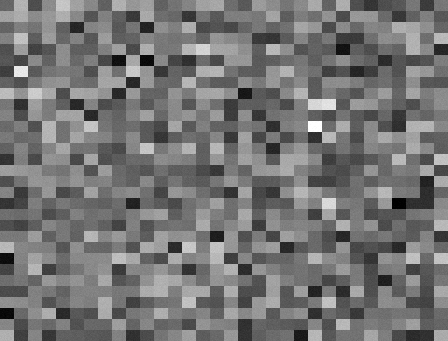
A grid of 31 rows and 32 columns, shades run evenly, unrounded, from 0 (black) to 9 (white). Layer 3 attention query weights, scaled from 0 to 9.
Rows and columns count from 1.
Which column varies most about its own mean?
23
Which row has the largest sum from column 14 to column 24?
5
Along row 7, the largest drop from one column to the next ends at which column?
3
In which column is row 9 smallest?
18
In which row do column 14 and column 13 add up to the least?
6
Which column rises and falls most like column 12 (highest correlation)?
17
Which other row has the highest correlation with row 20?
27
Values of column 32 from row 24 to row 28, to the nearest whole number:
7 4 4 6 5
